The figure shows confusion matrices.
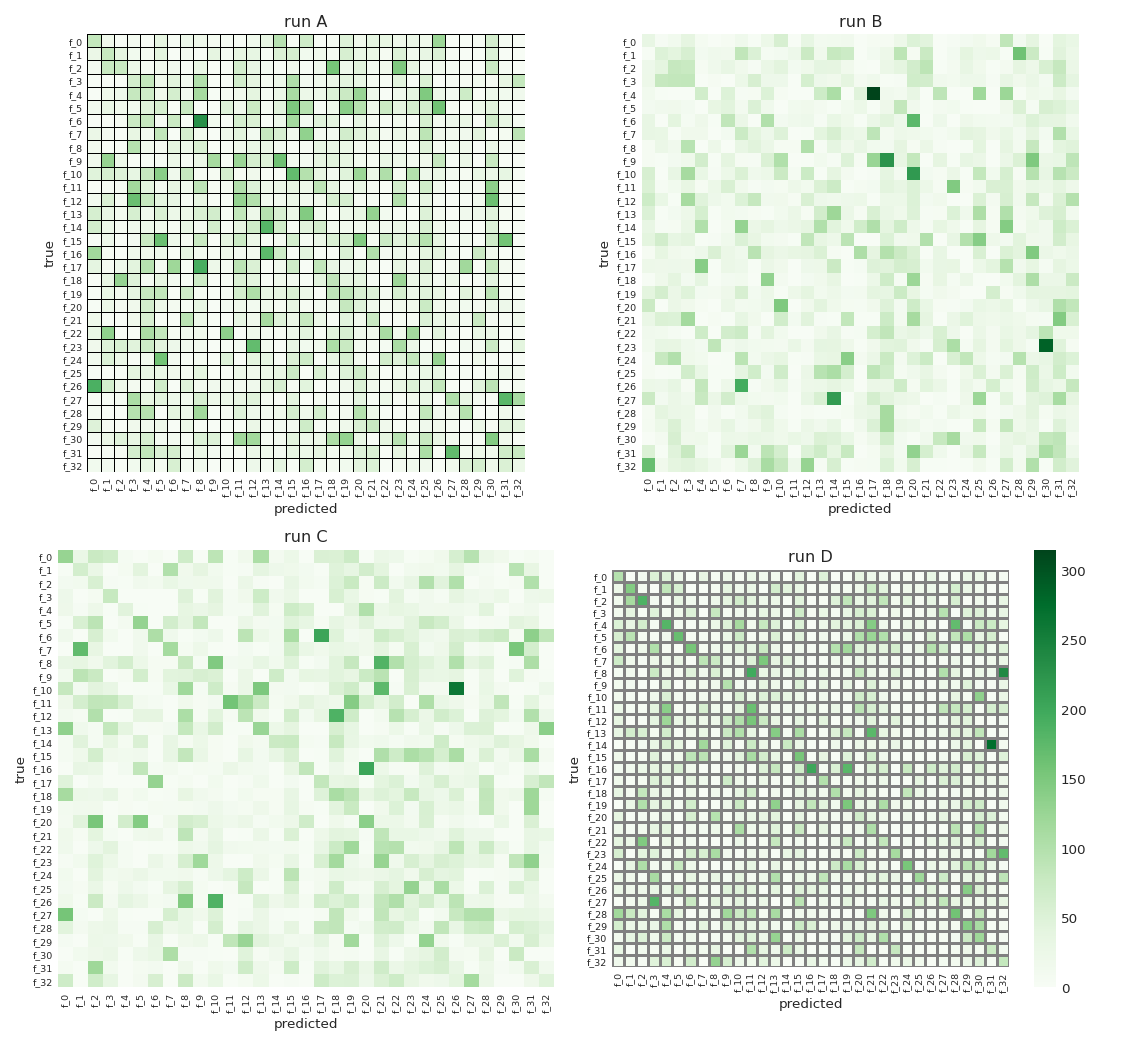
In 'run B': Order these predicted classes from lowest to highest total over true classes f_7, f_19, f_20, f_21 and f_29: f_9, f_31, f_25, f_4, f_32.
f_4, f_9, f_25, f_32, f_31
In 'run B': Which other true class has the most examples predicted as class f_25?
f_15
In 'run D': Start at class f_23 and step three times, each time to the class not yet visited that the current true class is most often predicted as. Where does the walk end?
f_11
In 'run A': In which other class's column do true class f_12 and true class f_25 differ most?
f_30
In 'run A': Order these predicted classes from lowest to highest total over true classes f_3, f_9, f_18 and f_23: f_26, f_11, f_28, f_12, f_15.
f_28, f_26, f_15, f_11, f_12
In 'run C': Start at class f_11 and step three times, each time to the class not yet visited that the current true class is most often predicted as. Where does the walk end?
f_2
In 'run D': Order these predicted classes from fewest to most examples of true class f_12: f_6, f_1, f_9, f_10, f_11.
f_1, f_6, f_9, f_10, f_11
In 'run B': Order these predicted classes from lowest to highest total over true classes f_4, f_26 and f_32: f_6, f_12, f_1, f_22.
f_1, f_6, f_22, f_12
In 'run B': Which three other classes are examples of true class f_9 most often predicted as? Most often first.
f_18, f_29, f_17
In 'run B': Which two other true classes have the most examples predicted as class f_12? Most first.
f_32, f_8
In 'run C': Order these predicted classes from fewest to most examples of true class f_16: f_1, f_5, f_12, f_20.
f_12, f_1, f_5, f_20
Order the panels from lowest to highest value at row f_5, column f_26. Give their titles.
run B, run C, run D, run A
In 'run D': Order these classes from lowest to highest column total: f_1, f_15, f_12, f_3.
f_1, f_12, f_3, f_15
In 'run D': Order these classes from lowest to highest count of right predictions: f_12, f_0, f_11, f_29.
f_12, f_0, f_29, f_11
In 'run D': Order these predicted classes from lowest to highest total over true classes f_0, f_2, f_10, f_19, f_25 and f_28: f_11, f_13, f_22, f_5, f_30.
f_5, f_11, f_22, f_30, f_13
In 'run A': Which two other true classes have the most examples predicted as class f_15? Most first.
f_10, f_5
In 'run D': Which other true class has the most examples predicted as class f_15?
f_13
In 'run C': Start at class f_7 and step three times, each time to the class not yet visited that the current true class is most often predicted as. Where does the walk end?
f_25
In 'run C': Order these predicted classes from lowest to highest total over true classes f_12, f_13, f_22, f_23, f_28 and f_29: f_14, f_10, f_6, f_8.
f_14, f_6, f_10, f_8
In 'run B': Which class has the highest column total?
f_31
